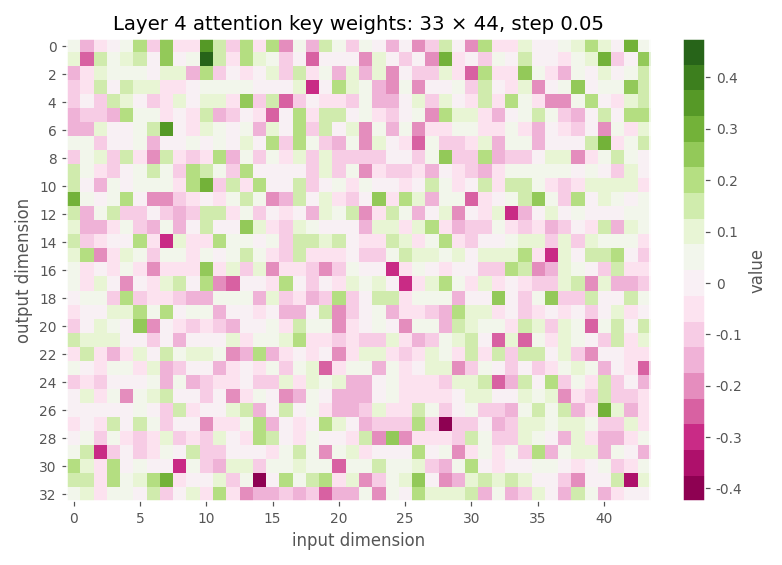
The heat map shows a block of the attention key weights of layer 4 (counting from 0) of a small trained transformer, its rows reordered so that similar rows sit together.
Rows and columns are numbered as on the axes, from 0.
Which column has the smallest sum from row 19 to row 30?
20
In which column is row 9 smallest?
22
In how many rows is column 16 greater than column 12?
11
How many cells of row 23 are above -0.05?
24
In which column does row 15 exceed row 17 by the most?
25
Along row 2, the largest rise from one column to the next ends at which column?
31
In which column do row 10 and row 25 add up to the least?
37
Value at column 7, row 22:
0.15
